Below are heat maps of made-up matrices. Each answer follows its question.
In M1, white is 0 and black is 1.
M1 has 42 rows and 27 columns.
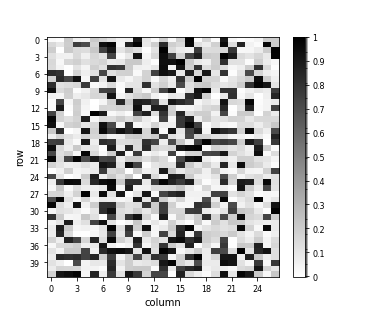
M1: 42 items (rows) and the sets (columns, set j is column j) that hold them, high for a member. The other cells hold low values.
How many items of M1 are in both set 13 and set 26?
9
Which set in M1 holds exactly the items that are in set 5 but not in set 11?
2
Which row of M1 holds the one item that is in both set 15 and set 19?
27
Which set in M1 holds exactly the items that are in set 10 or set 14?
20
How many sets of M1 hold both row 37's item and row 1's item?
8
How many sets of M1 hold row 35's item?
10
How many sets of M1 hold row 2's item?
6
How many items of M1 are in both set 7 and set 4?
6
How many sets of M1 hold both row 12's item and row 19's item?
0
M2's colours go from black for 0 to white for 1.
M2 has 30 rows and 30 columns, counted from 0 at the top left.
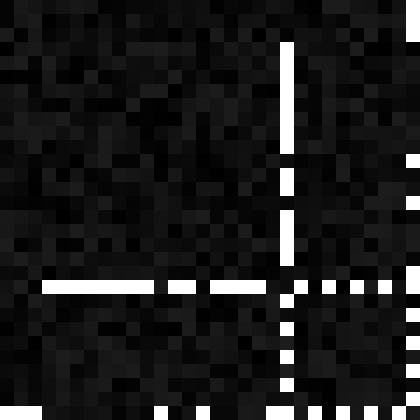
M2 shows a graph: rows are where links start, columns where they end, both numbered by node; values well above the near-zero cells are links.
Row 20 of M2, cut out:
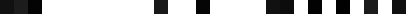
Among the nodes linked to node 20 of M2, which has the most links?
node 29
